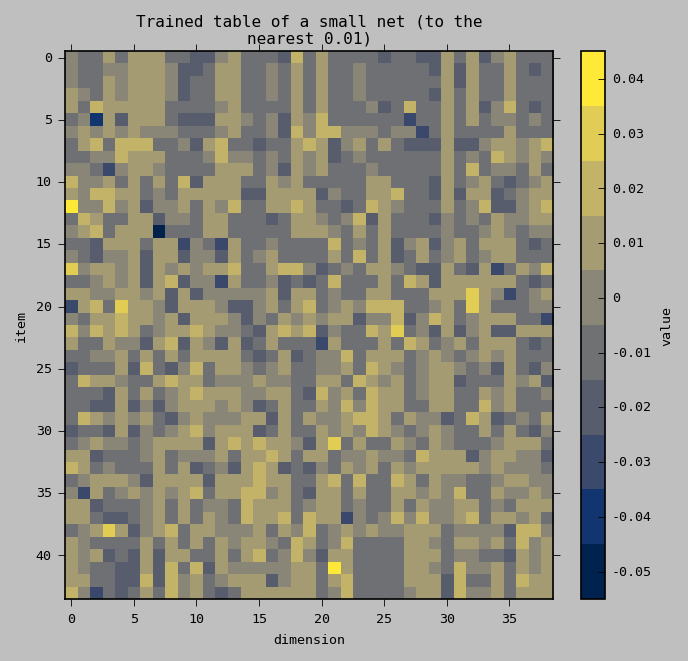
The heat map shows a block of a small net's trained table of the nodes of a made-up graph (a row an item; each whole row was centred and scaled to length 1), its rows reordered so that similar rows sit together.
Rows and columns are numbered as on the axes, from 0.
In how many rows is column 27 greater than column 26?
12
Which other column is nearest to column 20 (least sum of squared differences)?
35
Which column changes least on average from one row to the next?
30
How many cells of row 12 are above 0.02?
1
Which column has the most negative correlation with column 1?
13
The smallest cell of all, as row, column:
14, 7
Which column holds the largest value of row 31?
21
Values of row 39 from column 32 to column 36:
0.01 0 0.01 -0.01 0.02
